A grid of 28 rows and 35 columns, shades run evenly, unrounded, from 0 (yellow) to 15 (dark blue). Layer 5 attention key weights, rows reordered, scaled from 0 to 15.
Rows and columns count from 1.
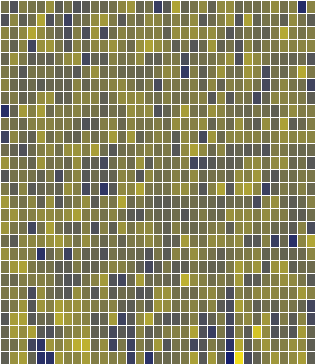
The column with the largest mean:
26
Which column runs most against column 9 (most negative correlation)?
15
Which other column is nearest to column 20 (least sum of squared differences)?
25
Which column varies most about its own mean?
5
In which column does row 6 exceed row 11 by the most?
21
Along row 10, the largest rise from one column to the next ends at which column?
33
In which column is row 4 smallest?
17
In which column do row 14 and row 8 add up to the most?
7
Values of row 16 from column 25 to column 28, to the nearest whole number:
10 9 9 9
